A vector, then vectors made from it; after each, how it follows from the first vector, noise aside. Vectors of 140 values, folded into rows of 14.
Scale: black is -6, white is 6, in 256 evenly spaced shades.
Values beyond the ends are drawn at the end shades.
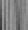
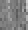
reversed, negated, partly zeroed.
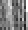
reversed, negated, scaled up.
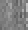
reversed, negated, partly zeroed.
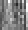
reversed, negated, scaled up.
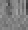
reversed, partly zeroed.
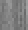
reversed, negated, shrunk.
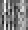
wrapped around, negated, scaled up.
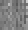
reversed, negated, partly zeroed.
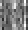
wrapped around, negated, scaled up.
